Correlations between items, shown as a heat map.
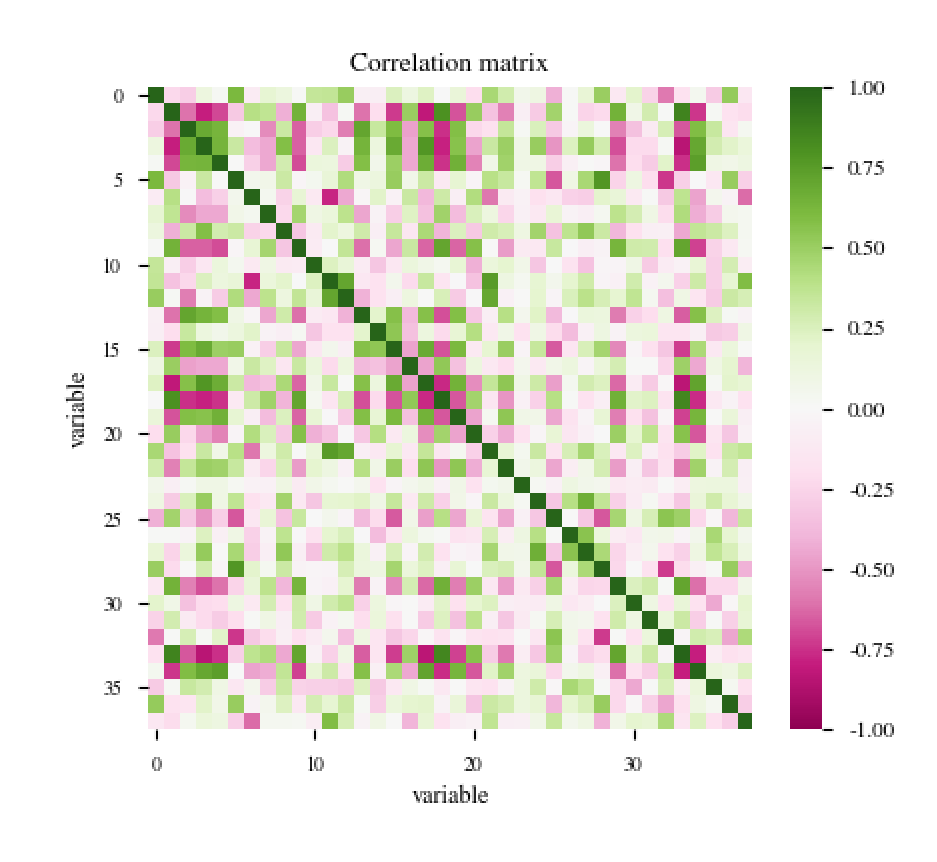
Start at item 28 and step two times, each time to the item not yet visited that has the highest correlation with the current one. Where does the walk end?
0
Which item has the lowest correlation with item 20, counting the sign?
34
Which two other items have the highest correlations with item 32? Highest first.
25, 37
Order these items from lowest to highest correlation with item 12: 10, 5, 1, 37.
1, 10, 37, 5
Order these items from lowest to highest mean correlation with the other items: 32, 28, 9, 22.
32, 9, 22, 28
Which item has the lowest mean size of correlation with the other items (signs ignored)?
23
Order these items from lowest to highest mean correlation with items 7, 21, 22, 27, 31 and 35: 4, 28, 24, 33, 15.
33, 4, 15, 28, 24
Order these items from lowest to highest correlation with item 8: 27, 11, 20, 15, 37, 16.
20, 16, 37, 11, 15, 27
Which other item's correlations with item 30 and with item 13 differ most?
2
